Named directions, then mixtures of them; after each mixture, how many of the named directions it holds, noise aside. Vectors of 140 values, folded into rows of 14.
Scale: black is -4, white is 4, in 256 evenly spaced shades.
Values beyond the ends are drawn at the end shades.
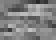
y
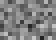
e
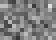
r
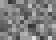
two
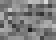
three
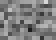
three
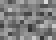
two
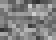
three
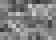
three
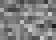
two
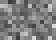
two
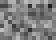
two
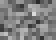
two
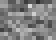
three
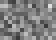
one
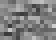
two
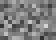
two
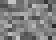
three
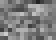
two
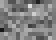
three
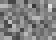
one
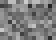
three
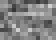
two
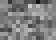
three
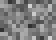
three
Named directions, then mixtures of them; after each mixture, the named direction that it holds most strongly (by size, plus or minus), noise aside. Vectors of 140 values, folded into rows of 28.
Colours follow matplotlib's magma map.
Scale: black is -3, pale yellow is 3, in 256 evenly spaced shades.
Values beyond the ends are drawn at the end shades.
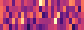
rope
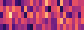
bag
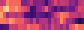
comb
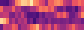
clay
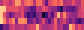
comb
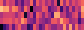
bag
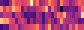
clay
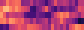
comb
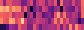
comb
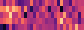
bag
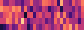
bag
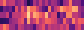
clay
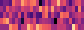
rope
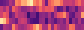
clay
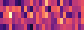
bag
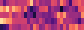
comb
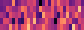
rope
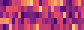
clay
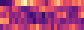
clay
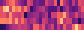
comb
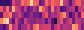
clay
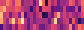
rope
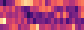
clay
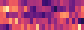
comb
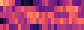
clay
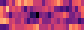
clay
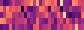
bag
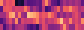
clay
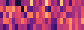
bag
